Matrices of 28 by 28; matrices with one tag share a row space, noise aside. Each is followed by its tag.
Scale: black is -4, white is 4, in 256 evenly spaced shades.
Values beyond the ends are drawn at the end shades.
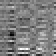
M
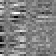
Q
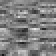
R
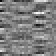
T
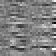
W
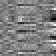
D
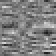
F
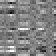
M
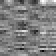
R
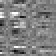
Q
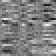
F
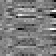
D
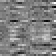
W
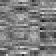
R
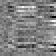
D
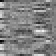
T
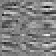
F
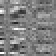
Q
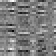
M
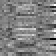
D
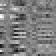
Q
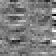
W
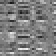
M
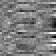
D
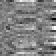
D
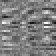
F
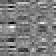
M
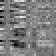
Q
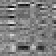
M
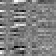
Q
